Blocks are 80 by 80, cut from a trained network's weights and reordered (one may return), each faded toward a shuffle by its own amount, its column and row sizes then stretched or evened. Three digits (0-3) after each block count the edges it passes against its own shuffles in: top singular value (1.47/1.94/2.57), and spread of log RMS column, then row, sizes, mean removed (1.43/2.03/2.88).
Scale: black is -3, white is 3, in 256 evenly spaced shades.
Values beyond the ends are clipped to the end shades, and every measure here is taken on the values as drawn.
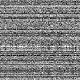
3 0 2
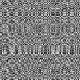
3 0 3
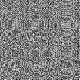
2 0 0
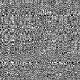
2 1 2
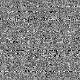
0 1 3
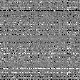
2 2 3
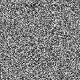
1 1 1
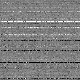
3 0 3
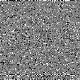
2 0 2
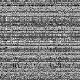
3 1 2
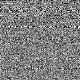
1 0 3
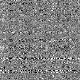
1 1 3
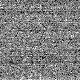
1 1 0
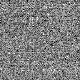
0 1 0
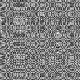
3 0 1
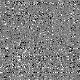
1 1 2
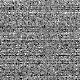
2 2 1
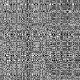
2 2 2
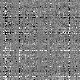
2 3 2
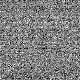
0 0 2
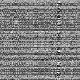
3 2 0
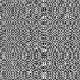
3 2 1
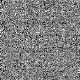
0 2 1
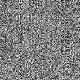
1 2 0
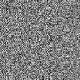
2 2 0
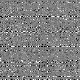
2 1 3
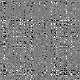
2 3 2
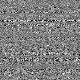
0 0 3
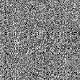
1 1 1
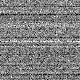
2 0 2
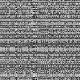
3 2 0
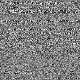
0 0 3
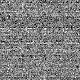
1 1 1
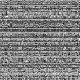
3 1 1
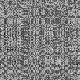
3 0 0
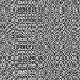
3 2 0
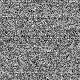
0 0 0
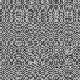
3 1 0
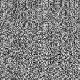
2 0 1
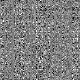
0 3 1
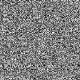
0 1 3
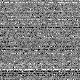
2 0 3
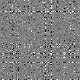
2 3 2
